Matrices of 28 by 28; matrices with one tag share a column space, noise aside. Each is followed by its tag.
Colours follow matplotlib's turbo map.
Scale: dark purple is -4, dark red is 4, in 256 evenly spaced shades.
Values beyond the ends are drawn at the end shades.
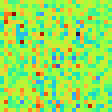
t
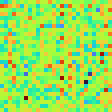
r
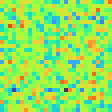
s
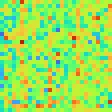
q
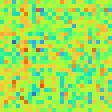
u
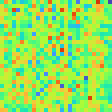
u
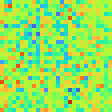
r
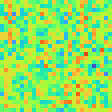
t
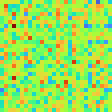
r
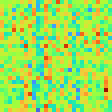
u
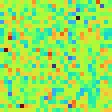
t
